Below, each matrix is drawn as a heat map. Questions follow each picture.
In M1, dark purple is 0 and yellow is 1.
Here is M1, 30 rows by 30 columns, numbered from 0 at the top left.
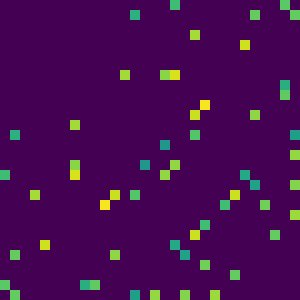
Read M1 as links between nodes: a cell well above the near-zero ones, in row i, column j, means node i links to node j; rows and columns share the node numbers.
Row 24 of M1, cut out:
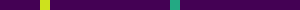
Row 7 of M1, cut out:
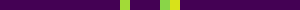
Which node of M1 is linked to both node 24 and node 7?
node 17
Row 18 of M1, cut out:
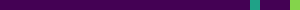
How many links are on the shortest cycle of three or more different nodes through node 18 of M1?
4
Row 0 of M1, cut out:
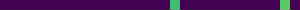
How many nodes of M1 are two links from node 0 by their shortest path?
5
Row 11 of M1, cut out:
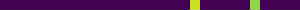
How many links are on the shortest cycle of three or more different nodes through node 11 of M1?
5
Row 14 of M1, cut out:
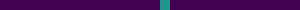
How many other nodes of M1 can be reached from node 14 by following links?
10
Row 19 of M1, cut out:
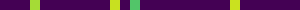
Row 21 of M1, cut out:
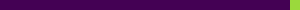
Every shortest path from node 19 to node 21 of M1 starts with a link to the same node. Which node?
node 13
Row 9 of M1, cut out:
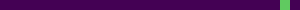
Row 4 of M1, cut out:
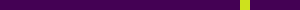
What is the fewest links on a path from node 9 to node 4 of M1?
5
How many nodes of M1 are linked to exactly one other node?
12
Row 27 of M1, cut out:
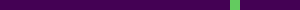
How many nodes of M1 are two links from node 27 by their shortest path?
1
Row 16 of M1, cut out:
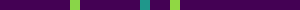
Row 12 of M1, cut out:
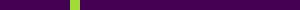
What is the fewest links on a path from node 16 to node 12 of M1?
2
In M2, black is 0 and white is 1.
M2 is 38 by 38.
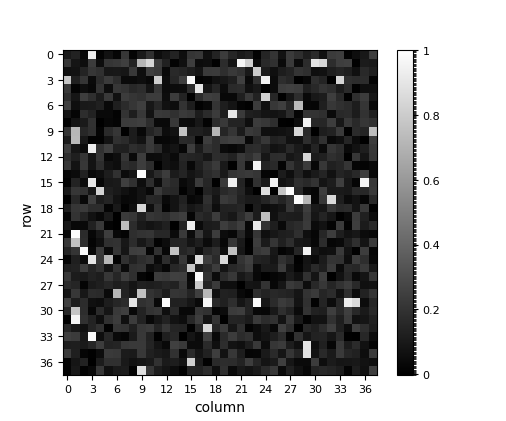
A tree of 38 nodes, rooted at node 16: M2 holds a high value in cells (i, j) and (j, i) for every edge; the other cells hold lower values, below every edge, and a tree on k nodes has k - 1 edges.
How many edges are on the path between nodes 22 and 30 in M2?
2
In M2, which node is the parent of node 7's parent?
15
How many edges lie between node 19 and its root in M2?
2
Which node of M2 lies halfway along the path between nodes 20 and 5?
3
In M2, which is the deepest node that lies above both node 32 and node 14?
17
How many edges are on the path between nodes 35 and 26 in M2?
8
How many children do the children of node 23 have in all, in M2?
5
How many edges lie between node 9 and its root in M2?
9
